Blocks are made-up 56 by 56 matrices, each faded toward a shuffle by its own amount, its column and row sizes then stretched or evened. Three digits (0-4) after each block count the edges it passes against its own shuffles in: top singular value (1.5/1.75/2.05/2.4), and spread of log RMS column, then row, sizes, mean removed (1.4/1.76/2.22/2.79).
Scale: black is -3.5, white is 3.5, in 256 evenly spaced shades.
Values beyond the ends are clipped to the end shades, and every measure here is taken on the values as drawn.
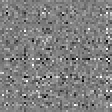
1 2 3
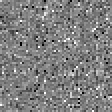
1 1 0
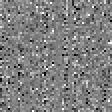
0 4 1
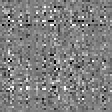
0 4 3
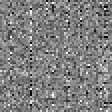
2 3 0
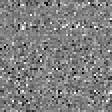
1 0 3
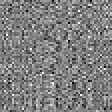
3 2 0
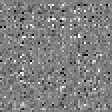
0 3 3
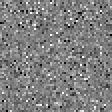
0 0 1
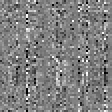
3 4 0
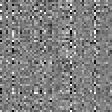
4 4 2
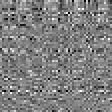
4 0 4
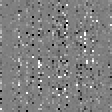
0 4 0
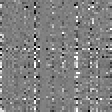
4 4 2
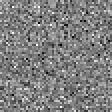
1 0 1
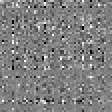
0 4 4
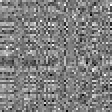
4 3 0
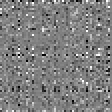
2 4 3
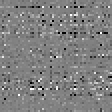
2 2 4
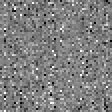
0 3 1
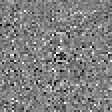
2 1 2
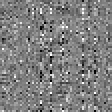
3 4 1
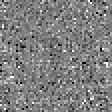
1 1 1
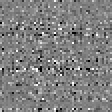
0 3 4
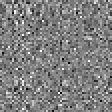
3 1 1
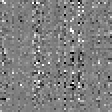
1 4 2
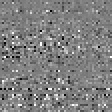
0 2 4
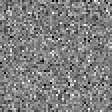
1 0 0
